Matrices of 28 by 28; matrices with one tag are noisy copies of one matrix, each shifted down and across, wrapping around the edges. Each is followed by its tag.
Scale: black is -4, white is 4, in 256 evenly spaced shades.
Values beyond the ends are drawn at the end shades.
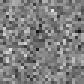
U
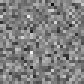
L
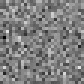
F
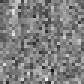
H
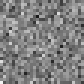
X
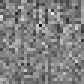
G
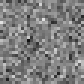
U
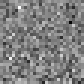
X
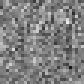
H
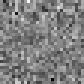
G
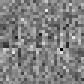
G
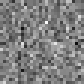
X
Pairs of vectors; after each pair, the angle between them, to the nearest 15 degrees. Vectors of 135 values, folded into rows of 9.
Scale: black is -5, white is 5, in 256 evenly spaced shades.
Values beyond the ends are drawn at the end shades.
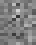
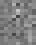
15 degrees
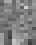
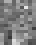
15 degrees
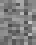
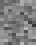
105 degrees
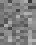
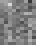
45 degrees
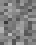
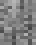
90 degrees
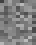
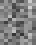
75 degrees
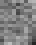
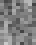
75 degrees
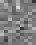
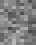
105 degrees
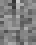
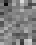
90 degrees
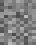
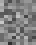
150 degrees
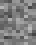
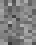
90 degrees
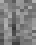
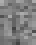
45 degrees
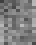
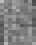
150 degrees
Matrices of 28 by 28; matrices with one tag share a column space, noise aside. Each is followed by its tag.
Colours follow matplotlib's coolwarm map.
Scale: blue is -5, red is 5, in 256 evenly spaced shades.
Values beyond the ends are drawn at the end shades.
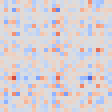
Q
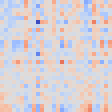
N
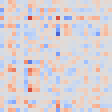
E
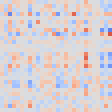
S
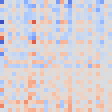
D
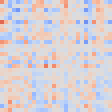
D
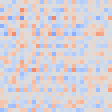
E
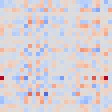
Q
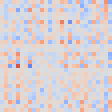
D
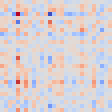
S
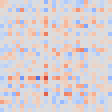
Q
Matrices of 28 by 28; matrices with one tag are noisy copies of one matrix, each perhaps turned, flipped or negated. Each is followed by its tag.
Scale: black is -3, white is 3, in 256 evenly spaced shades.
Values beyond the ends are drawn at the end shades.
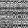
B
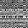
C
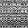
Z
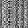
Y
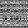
Y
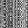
Z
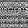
Y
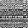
C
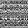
Y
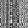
C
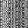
Z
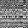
C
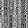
B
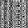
Y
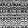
Z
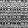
Z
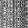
Z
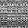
Z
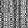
B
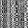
B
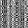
B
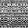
Z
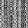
B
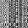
C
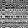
C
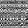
Y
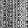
Z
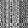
C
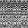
Z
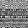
C
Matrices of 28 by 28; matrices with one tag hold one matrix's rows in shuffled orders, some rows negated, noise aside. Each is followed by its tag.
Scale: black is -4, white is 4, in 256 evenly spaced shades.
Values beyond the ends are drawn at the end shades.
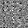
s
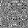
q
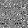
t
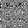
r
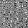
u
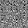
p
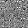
t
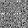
t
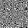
u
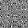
q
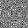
q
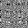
r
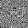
q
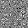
t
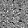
s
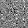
p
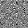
p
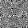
q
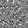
s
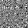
u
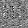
s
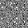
p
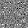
t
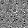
p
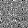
q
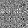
t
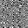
s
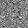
s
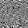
s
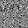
s
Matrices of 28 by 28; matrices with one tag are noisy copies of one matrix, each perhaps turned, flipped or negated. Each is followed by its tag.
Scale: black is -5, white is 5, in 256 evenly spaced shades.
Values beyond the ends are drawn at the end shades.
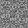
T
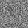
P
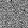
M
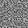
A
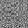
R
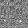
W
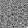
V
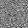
R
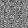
W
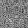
W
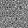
V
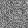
W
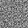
A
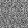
M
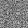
M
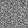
V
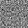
R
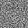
R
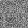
P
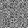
T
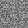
T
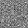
V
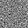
A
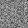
V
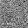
P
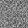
V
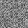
T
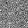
M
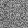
M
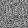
W
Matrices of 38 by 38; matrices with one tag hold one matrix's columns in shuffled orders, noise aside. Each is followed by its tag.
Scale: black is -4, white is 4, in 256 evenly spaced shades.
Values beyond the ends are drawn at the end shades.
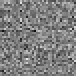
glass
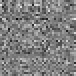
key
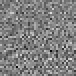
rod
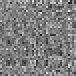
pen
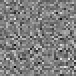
rod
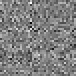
glass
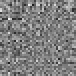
key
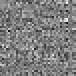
glass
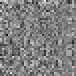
pen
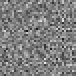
glass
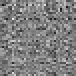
key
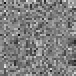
pen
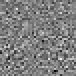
rod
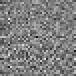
rod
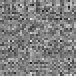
key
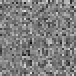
pen
